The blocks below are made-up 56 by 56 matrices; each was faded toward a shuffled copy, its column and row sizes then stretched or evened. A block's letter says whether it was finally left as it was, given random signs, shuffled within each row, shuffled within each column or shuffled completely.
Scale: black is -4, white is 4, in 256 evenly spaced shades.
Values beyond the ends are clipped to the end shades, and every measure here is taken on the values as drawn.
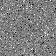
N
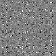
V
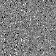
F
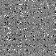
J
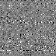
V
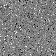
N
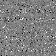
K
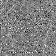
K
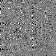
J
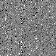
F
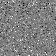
N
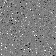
N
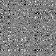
V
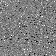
N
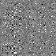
V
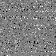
K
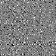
V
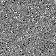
N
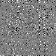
J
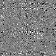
V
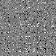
J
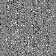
F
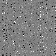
F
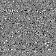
K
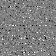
K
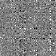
V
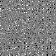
J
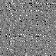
V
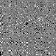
V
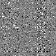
J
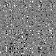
V
